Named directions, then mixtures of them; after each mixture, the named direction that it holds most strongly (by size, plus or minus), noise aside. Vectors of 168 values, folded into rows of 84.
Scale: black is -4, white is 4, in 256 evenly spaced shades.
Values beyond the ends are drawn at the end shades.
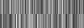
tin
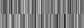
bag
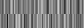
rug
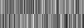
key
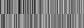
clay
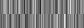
bag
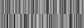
rug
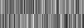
key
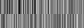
clay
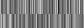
tin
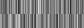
bag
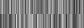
tin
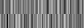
rug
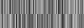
tin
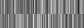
key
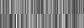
tin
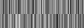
bag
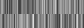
key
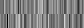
rug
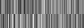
key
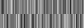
rug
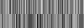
tin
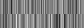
bag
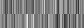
key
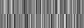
bag
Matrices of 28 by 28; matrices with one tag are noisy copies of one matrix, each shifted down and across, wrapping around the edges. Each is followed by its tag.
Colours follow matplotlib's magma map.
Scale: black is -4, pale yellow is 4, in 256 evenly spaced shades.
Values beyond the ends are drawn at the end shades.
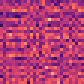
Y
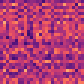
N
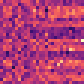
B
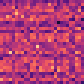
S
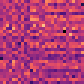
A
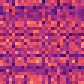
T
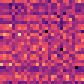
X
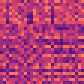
N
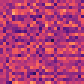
Y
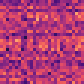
S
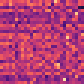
X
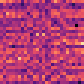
A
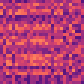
B
